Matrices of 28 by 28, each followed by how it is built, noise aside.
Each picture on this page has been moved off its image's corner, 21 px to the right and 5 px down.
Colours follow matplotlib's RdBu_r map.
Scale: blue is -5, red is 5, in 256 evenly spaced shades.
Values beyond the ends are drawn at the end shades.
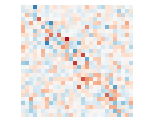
banded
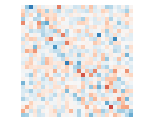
banded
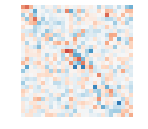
banded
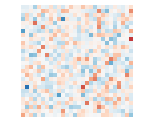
Hankel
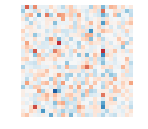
uneven columns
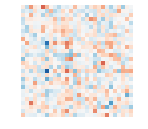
low rank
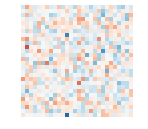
repeating rows
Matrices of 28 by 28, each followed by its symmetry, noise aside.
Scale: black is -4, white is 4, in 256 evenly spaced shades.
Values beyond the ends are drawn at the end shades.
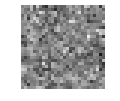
symmetric across the other diagonal.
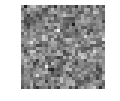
same after a half turn.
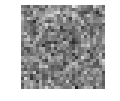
no symmetry.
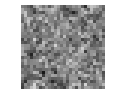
same after a half turn.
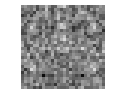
mirrored left to right.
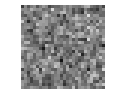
no symmetry.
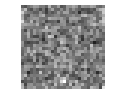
mirrored left to right.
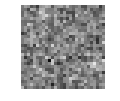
symmetric across the other diagonal.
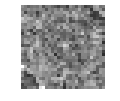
symmetric across the other diagonal.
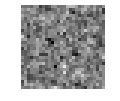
same after a half turn.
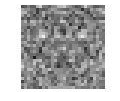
mirrored left to right.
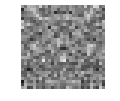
mirrored left to right.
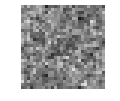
same after a half turn.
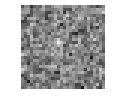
no symmetry.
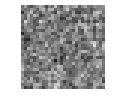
no symmetry.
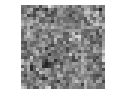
symmetric across the other diagonal.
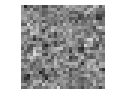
same after a half turn.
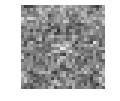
mirrored left to right.
